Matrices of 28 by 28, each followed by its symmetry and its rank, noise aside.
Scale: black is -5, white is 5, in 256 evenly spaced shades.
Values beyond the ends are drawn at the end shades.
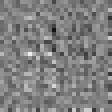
antisymmetric, rank four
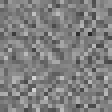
antisymmetric, rank six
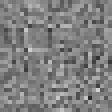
antisymmetric, rank six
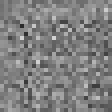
no symmetry, rank six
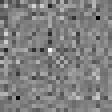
symmetric, rank four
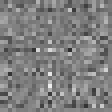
no symmetry, rank four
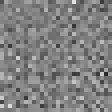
no symmetry, rank six
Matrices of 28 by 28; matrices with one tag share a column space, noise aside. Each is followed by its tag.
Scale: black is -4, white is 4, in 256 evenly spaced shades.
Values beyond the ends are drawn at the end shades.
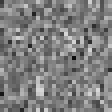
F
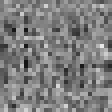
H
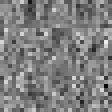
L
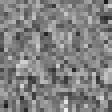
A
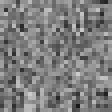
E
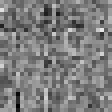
E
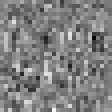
A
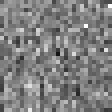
F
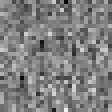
L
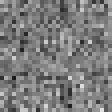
L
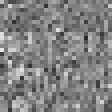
A
